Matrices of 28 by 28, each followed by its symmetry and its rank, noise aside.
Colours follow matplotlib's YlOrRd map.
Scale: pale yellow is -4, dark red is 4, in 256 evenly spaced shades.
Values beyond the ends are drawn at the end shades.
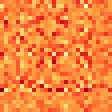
no symmetry, rank five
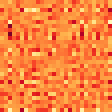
antisymmetric, rank four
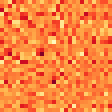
antisymmetric, rank four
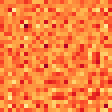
symmetric, rank four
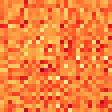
symmetric, rank six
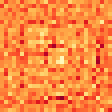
symmetric, rank four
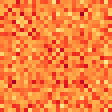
symmetric, rank six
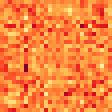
no symmetry, rank four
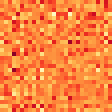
antisymmetric, rank four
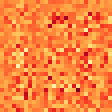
antisymmetric, rank six
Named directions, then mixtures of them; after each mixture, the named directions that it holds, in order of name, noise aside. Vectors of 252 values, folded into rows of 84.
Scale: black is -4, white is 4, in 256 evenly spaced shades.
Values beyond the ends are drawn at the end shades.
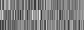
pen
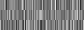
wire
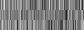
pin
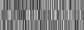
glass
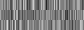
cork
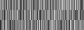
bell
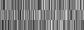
pen, pin.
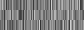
bell, glass, wire.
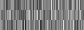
glass, wire.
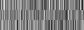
pin.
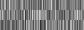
pen, wire.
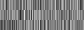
bell, pen, wire.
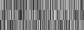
bell, glass.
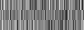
pin.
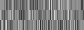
bell, glass, pin.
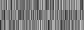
bell, cork.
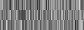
cork, glass.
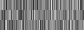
bell, glass, wire.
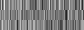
pin.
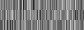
bell, cork.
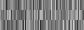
glass, wire.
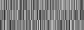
bell.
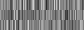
cork.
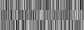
cork, wire.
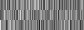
bell, cork, pen.
